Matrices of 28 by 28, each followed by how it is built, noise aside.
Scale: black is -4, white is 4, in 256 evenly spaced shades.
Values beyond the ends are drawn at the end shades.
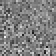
lower triangular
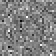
uneven columns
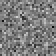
noise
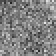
smooth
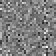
uneven columns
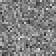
noise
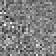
lower triangular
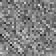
Toeplitz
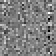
uneven columns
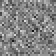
Toeplitz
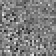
lower triangular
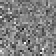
lower triangular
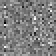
uneven columns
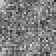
smooth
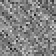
Toeplitz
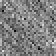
Toeplitz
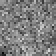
smooth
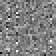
uneven columns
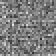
blocks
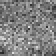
smooth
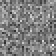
blocks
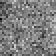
smooth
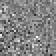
lower triangular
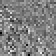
lower triangular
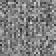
blocks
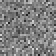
noise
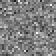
noise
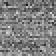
blocks
